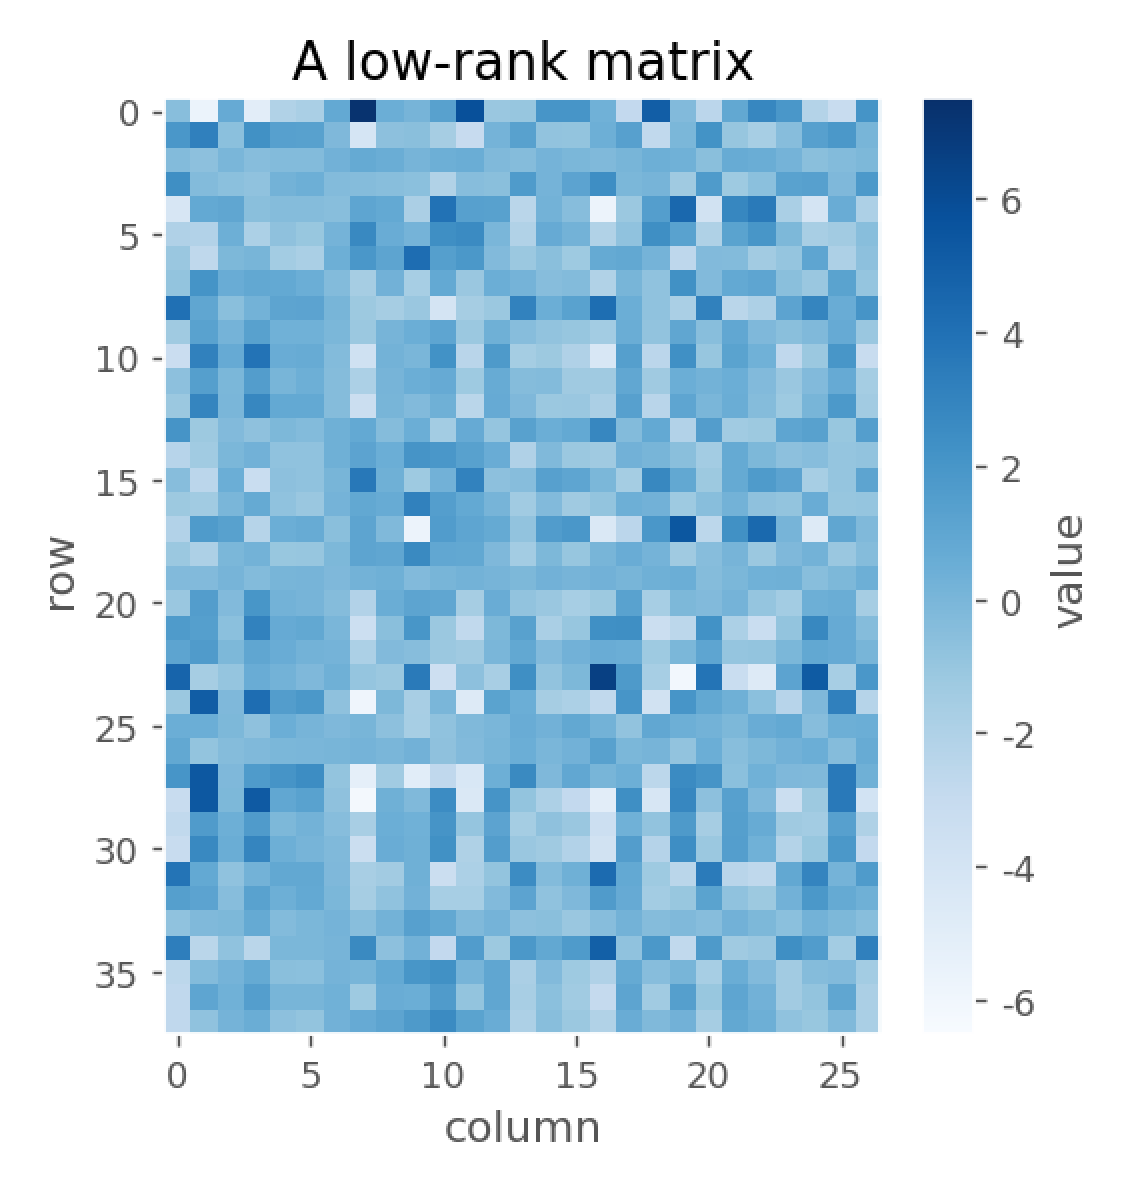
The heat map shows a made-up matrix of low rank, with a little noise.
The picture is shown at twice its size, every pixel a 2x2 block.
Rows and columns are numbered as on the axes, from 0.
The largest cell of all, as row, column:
0, 7
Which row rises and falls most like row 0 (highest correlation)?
15
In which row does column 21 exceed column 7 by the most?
28
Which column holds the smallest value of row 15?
3
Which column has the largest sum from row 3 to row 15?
10
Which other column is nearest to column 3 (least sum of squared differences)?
17
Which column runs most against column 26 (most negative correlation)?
12
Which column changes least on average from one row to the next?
6
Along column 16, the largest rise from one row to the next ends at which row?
31
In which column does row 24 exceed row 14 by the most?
1
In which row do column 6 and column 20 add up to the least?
4
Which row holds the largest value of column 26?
34
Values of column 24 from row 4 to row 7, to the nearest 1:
-4 -2 1 -1
